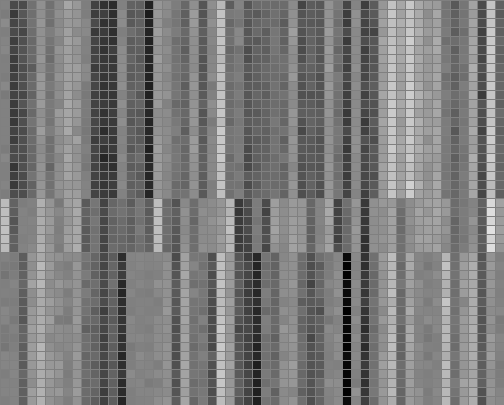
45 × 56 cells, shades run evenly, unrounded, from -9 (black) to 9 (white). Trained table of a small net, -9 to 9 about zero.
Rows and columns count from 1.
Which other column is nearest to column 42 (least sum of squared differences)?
23
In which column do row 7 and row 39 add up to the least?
39
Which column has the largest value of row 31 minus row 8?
17
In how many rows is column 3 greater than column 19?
6
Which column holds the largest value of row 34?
50
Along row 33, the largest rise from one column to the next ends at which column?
40
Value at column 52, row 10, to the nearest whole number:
0
